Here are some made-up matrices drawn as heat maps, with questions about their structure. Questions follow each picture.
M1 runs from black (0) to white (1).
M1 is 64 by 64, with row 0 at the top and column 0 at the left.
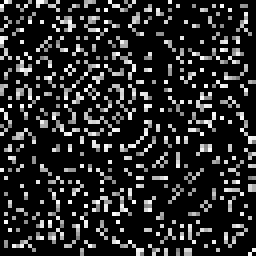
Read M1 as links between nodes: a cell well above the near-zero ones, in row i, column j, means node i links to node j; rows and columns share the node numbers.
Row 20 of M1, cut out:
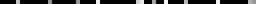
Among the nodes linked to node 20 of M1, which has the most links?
node 24
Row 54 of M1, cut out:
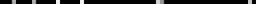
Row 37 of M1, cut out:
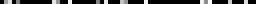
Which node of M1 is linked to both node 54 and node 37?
node 14
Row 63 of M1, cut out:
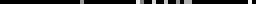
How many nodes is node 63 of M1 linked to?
9
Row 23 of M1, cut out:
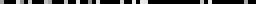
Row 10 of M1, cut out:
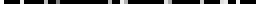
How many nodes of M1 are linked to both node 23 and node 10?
5
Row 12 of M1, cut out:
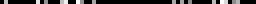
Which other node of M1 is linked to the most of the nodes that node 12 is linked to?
node 19
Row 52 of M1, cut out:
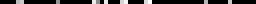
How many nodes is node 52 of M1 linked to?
12
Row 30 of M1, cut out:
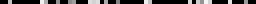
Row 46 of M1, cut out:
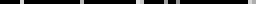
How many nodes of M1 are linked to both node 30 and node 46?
0
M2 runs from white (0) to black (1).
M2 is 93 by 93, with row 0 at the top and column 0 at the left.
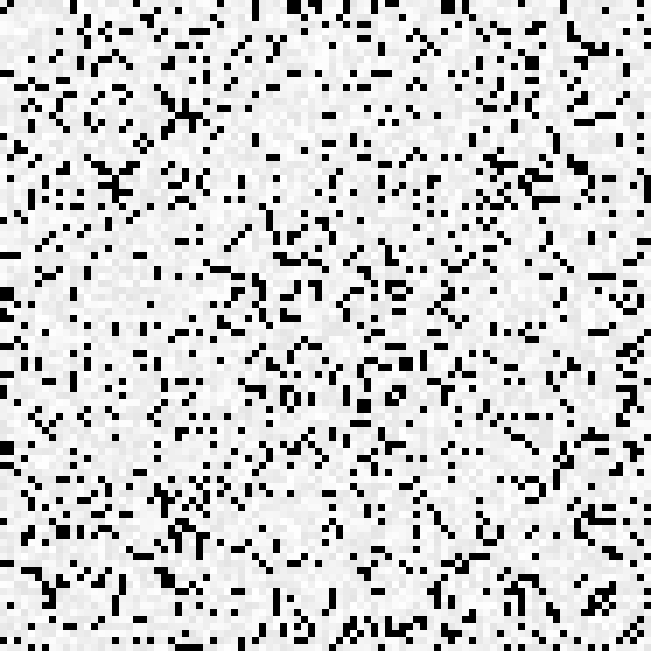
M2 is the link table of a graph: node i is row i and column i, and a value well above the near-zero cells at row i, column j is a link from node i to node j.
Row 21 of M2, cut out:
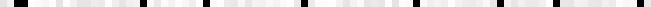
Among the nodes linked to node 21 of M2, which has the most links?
node 91
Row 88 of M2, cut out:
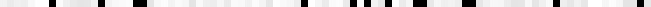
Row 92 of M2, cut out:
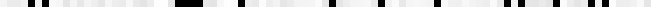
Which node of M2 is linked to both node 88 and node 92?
node 79
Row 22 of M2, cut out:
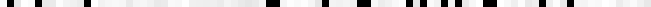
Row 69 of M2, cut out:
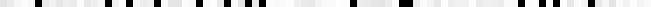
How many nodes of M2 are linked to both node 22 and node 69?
3
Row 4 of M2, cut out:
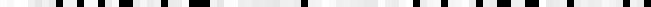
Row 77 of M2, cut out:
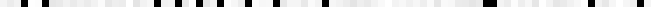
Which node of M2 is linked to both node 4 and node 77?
node 28
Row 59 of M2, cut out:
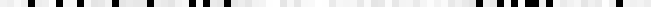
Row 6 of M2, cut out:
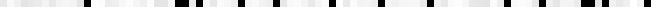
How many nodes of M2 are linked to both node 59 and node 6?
0
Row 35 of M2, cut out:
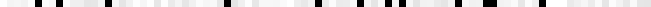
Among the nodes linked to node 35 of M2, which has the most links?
node 55
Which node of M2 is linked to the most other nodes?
node 84
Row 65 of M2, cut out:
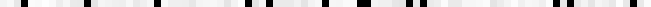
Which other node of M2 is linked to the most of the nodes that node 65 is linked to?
node 51
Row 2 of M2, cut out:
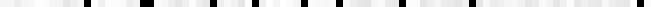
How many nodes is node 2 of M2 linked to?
10
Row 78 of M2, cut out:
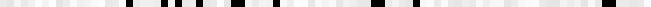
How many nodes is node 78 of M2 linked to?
12
